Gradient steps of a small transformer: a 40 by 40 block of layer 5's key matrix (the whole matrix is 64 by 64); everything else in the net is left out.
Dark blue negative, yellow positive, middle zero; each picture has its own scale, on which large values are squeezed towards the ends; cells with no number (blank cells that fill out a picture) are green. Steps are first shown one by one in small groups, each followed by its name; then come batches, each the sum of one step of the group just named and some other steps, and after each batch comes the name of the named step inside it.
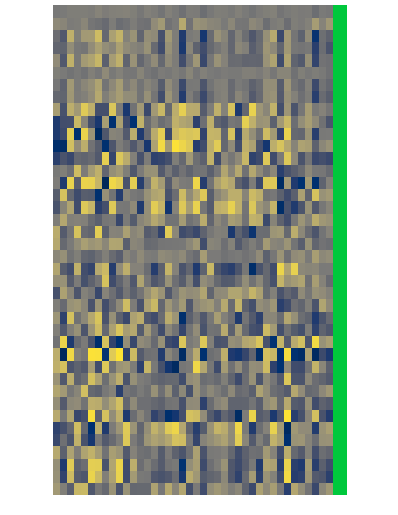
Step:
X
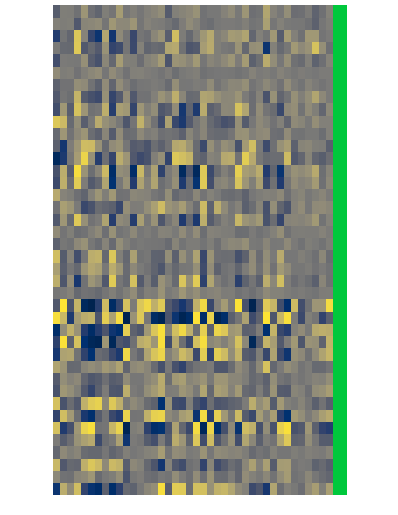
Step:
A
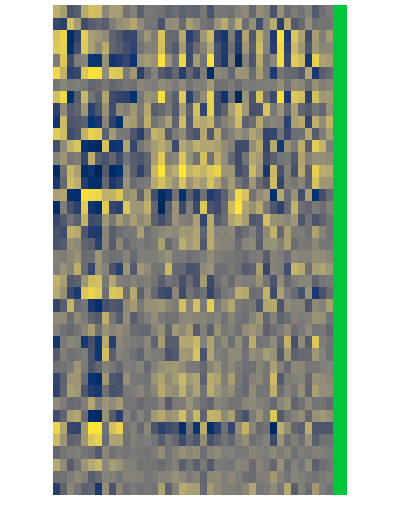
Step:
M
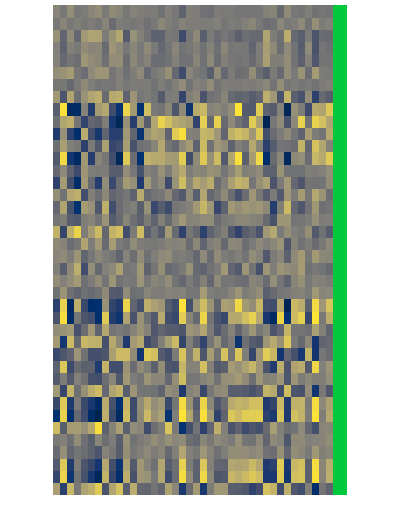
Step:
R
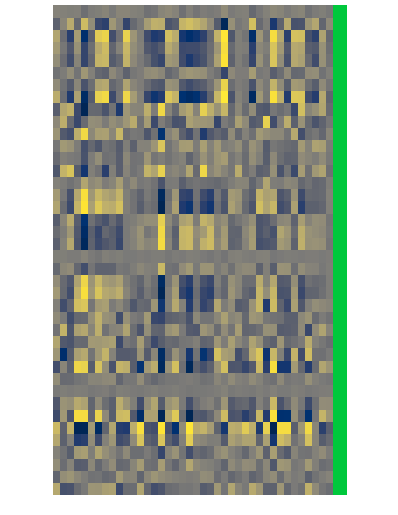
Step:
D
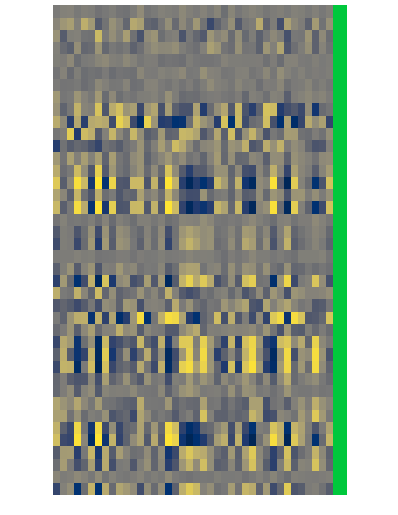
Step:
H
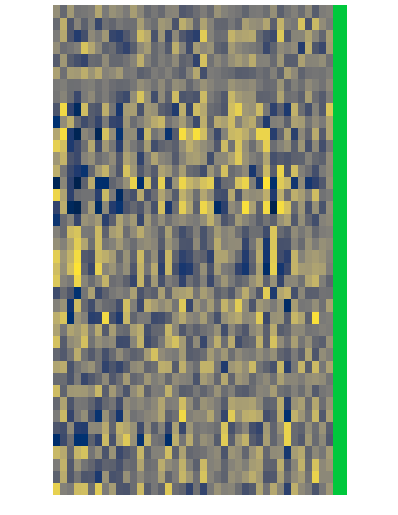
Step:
R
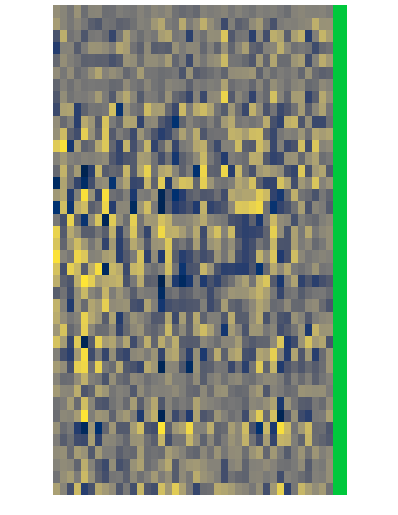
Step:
D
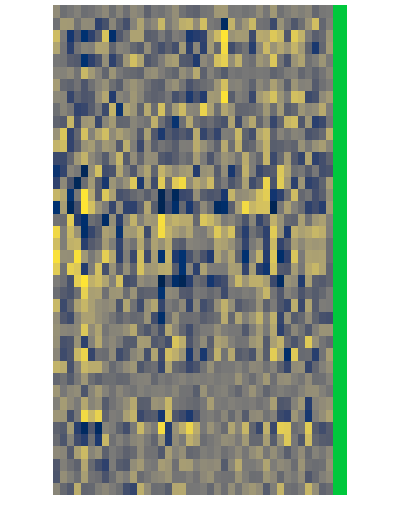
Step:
D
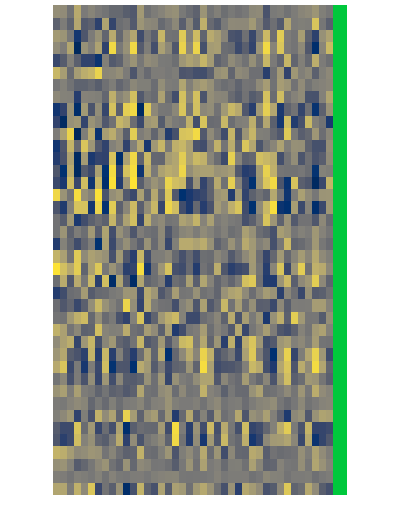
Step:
H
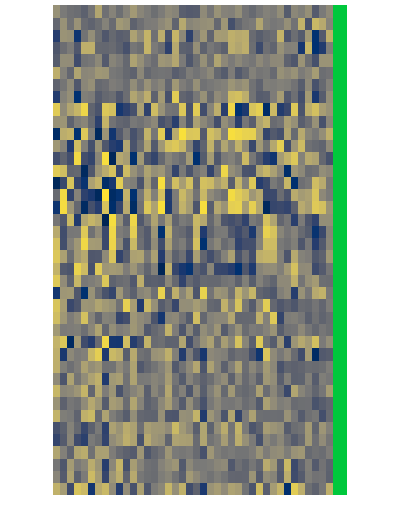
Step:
X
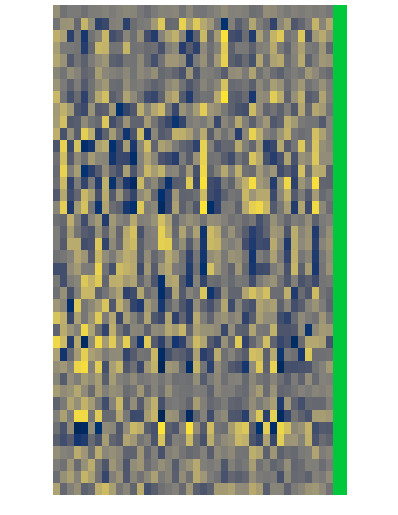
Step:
D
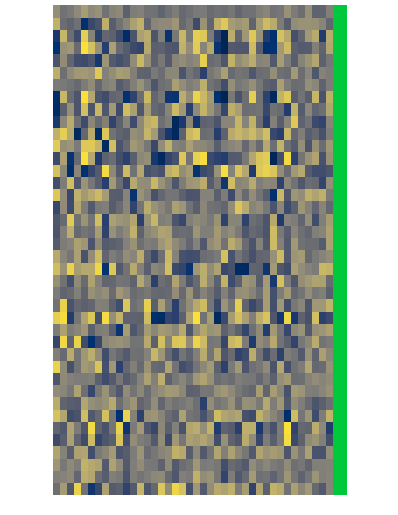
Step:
A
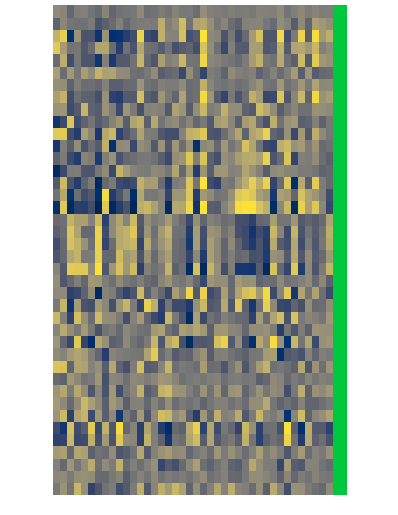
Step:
A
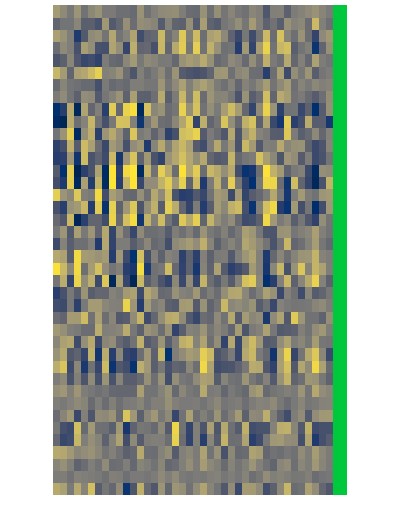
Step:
H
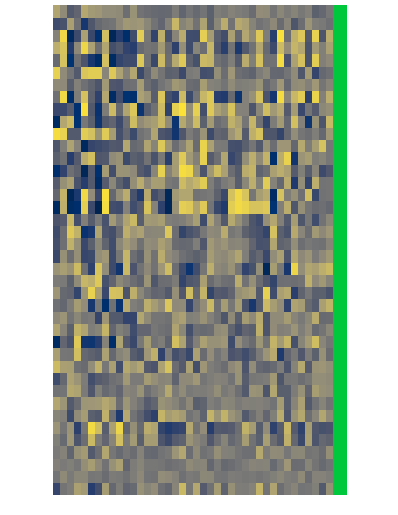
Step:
M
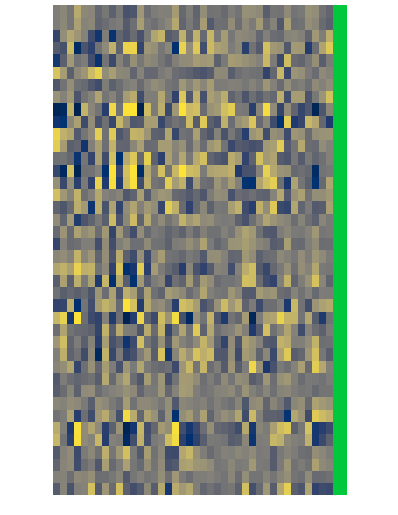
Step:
H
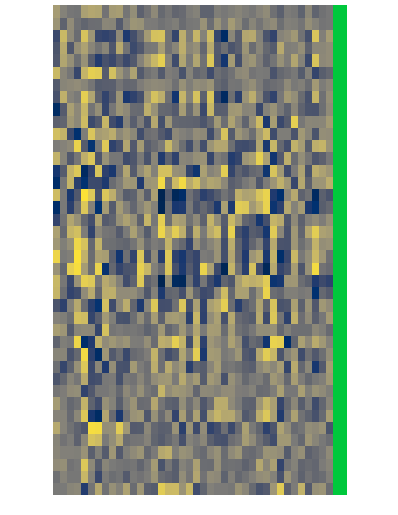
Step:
M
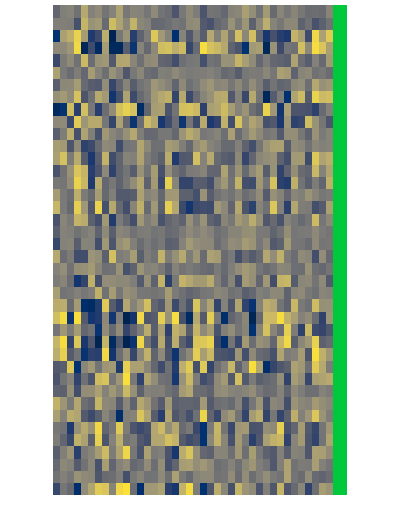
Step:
H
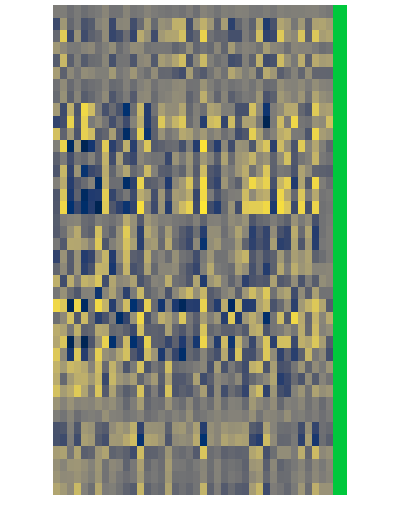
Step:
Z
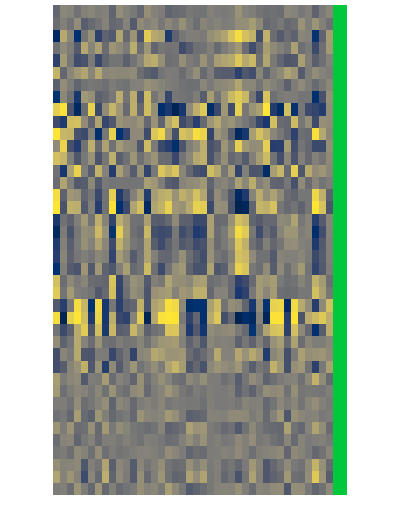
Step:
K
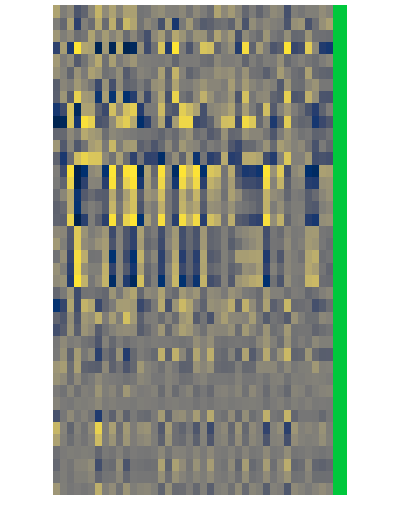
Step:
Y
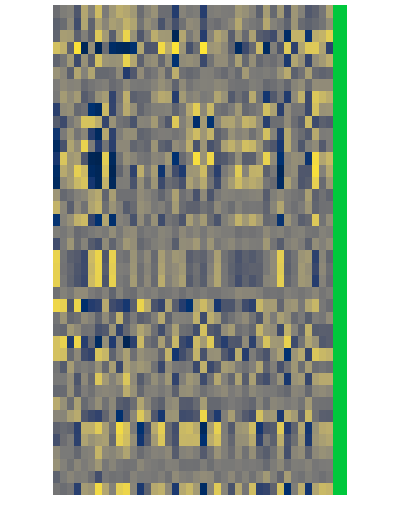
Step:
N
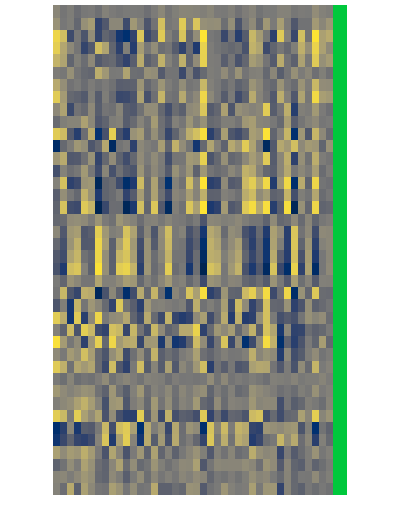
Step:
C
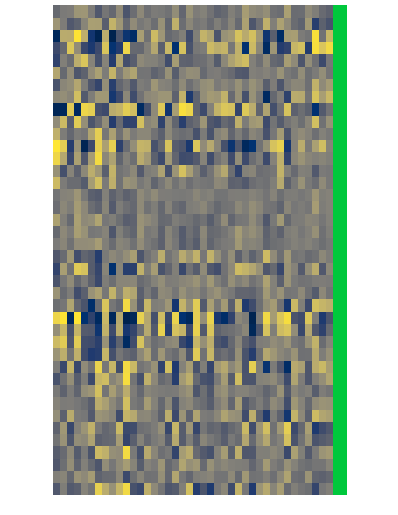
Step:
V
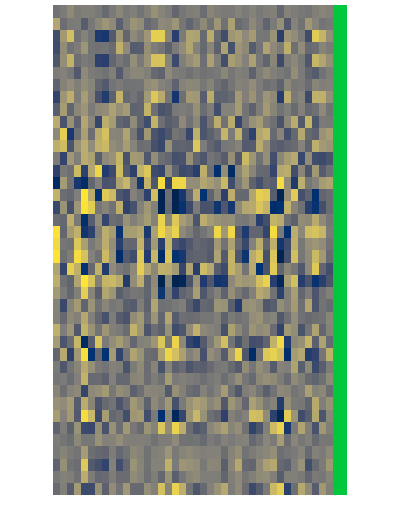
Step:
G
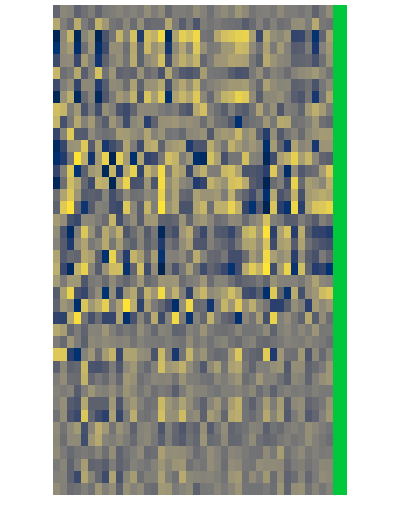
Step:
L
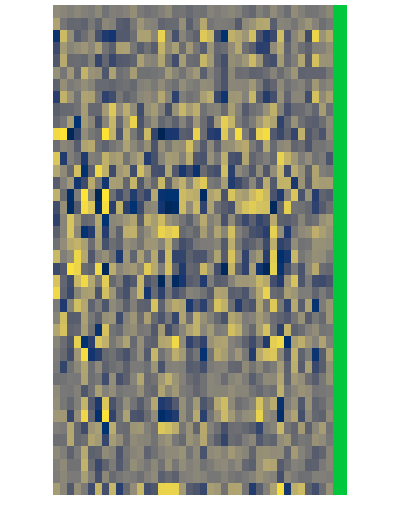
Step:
G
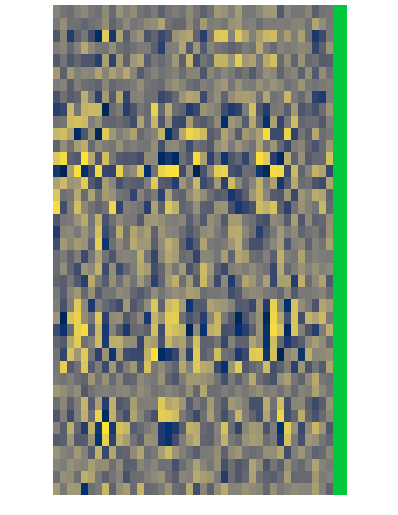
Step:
K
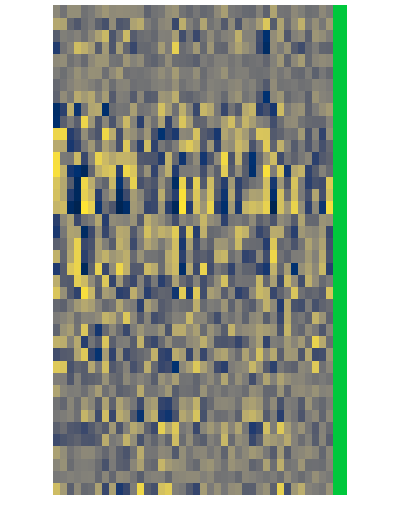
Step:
Y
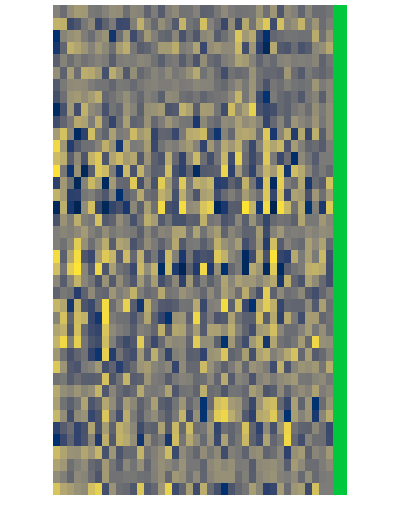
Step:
V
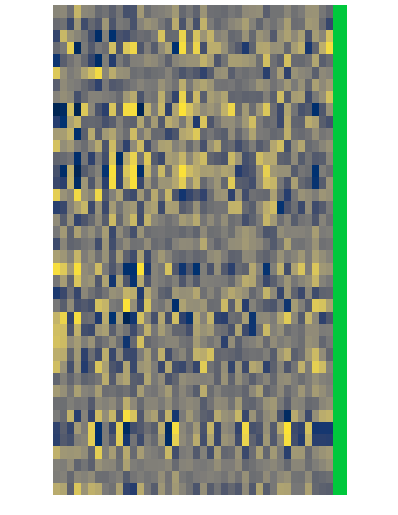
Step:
V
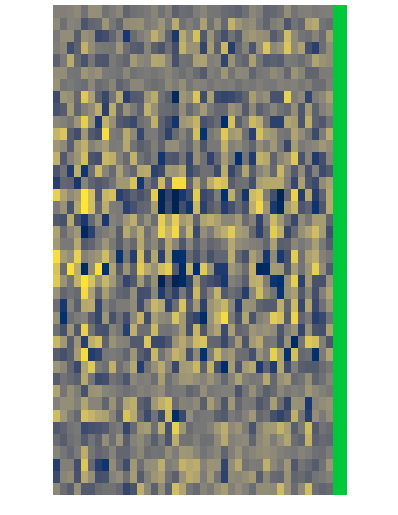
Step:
G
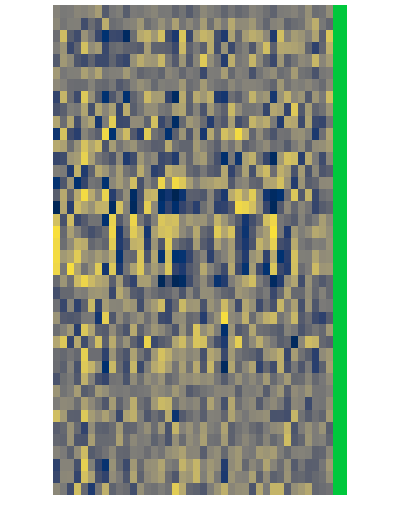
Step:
G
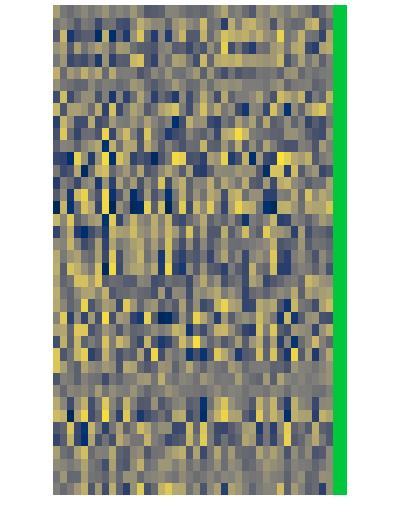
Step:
L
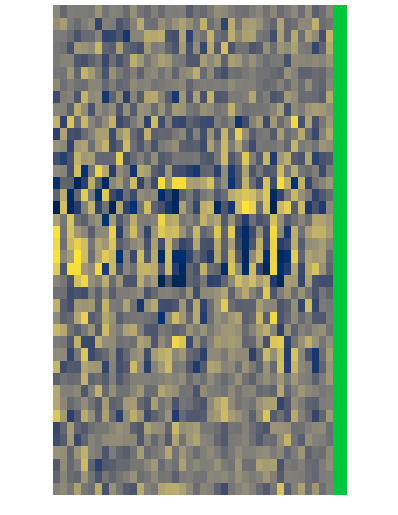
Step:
G
